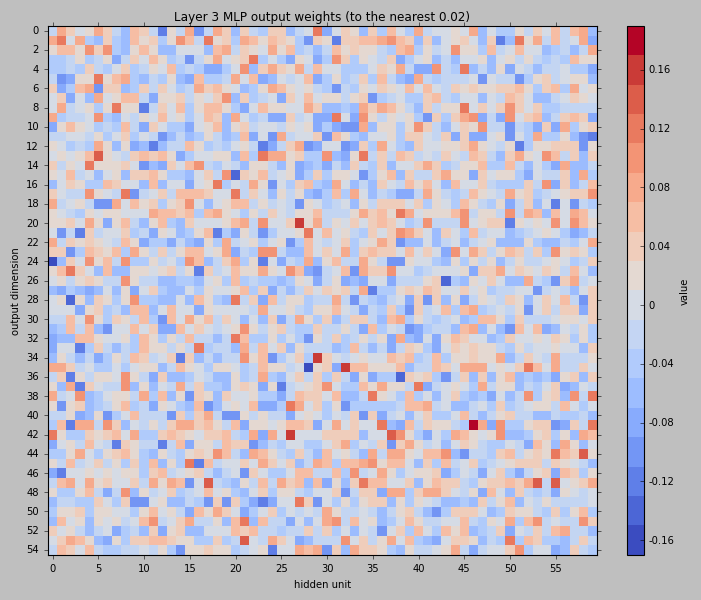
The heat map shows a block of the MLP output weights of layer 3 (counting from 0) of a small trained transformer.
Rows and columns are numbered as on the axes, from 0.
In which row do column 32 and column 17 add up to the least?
39
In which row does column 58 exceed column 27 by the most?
15
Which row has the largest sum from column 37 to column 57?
19
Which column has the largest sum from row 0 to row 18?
45
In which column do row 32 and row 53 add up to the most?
21
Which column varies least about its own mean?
48
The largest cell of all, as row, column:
41, 46
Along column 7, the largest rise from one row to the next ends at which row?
44
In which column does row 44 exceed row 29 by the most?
58
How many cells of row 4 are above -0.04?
36
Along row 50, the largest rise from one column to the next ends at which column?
16
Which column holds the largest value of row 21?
28
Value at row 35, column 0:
0.08
